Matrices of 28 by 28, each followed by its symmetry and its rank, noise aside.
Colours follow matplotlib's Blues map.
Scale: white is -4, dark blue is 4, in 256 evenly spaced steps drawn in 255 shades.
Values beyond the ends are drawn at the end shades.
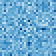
symmetric, rank five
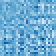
antisymmetric, rank four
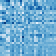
antisymmetric, rank four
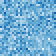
no symmetry, rank six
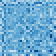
symmetric, rank four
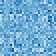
no symmetry, rank four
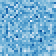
symmetric, rank five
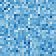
symmetric, rank six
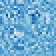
antisymmetric, rank four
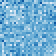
symmetric, rank five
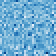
no symmetry, rank four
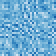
antisymmetric, rank four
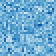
no symmetry, rank six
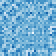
symmetric, rank five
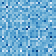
symmetric, rank four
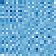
symmetric, rank four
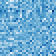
antisymmetric, rank four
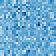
no symmetry, rank five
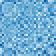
symmetric, rank five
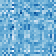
no symmetry, rank four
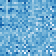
symmetric, rank six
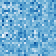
no symmetry, rank four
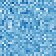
no symmetry, rank six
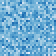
symmetric, rank six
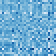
no symmetry, rank four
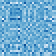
no symmetry, rank four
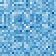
symmetric, rank five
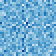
no symmetry, rank five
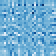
no symmetry, rank four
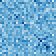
symmetric, rank five
